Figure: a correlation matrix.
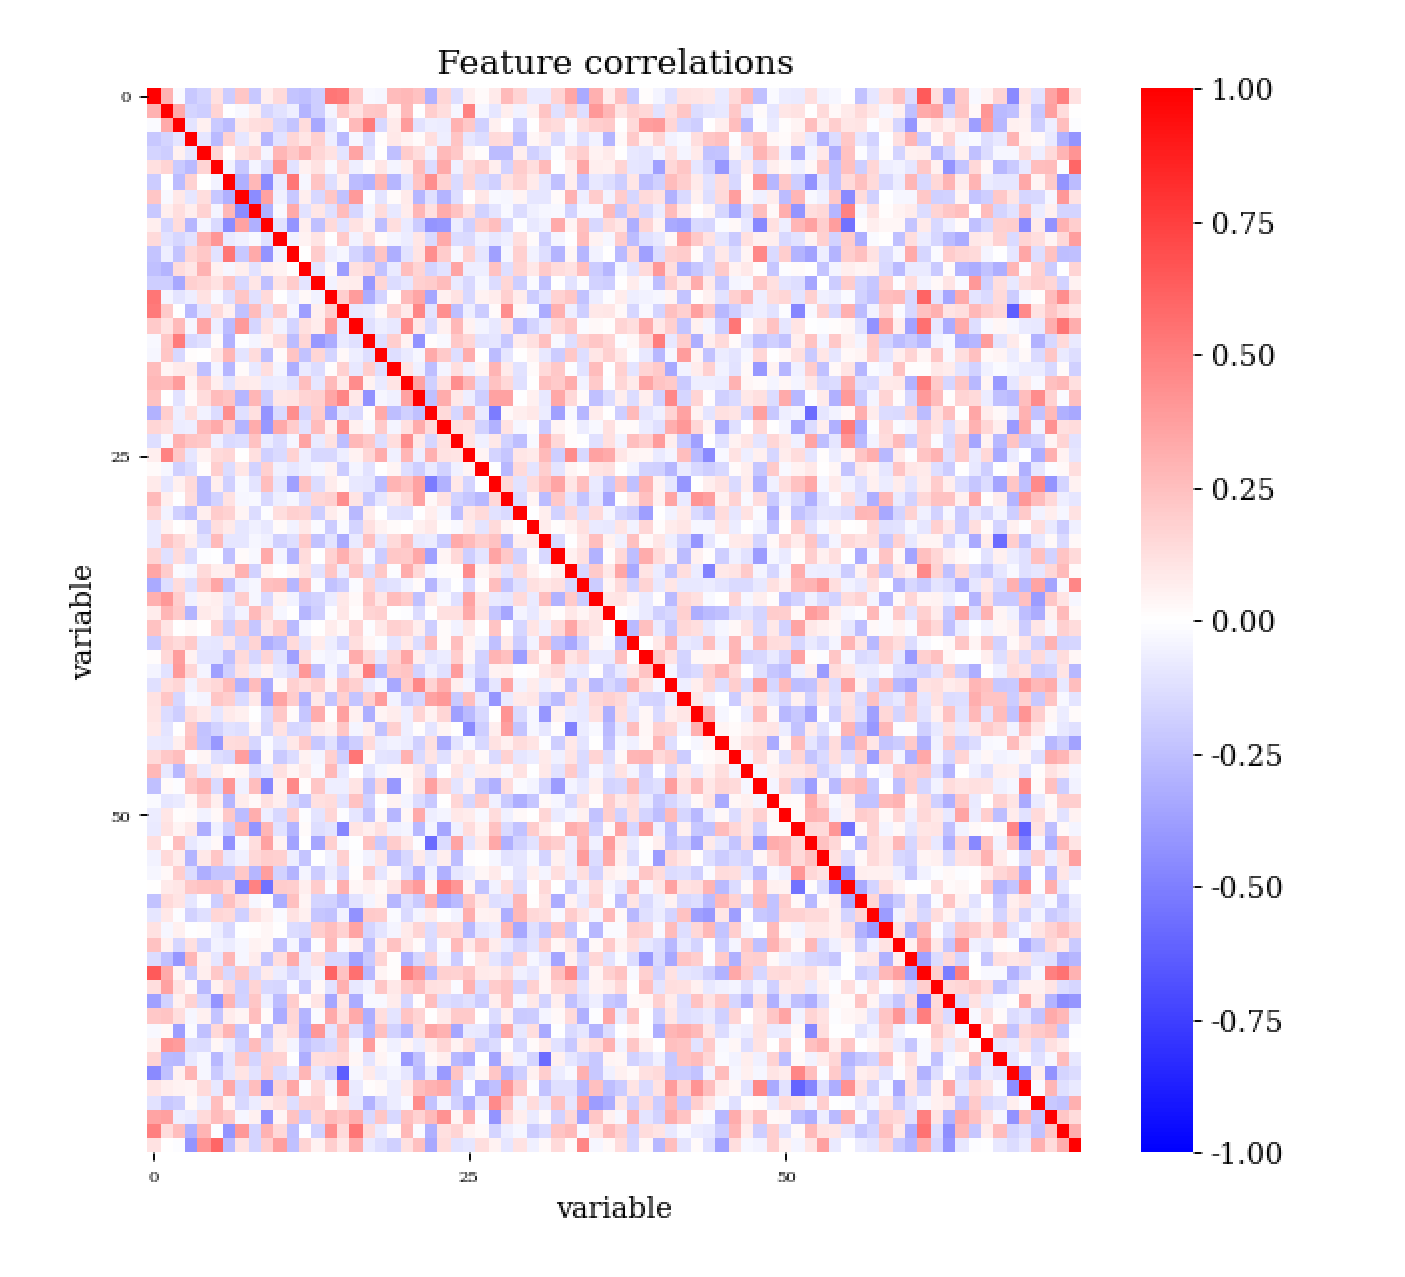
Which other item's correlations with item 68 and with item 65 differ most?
15
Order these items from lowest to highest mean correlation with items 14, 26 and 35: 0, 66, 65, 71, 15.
65, 66, 15, 71, 0
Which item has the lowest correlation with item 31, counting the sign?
67
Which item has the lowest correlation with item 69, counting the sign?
51
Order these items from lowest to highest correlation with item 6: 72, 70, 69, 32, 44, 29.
72, 32, 44, 70, 29, 69
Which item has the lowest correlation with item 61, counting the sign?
63
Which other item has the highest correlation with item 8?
55
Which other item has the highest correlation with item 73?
5
